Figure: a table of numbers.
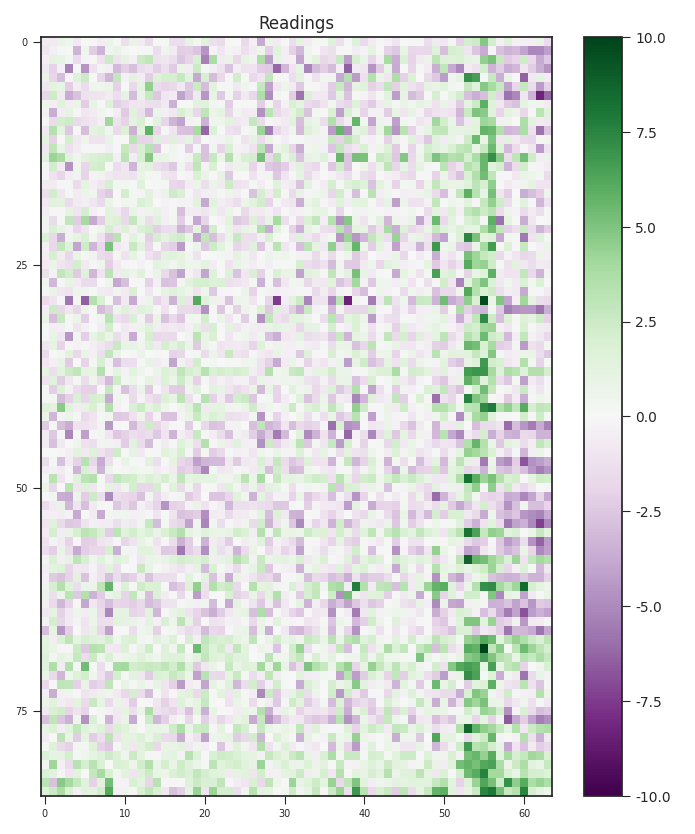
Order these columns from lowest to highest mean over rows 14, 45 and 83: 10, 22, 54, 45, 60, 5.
10, 5, 45, 22, 60, 54
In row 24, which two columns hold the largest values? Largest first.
53, 54
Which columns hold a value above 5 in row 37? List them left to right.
53, 54, 55
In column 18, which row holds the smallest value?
54
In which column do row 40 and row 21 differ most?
49
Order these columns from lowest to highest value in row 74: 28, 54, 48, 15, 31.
15, 28, 48, 31, 54
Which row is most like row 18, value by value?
59
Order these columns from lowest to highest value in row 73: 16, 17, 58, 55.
16, 17, 58, 55
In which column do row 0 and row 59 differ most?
27
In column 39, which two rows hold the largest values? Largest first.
61, 84
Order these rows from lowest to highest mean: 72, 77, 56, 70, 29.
56, 29, 72, 77, 70
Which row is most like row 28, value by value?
24
